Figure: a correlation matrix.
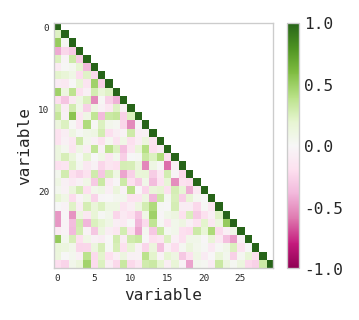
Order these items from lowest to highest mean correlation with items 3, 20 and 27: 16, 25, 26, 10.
26, 16, 25, 10
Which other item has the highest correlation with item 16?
14
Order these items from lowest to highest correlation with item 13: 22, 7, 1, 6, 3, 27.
7, 1, 3, 27, 6, 22
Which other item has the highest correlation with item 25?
21
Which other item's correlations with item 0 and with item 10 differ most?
12
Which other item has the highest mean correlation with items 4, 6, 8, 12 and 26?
0
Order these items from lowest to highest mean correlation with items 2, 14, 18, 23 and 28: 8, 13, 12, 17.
17, 8, 13, 12
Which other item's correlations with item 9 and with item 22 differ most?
5
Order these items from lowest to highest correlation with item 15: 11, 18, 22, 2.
2, 22, 11, 18
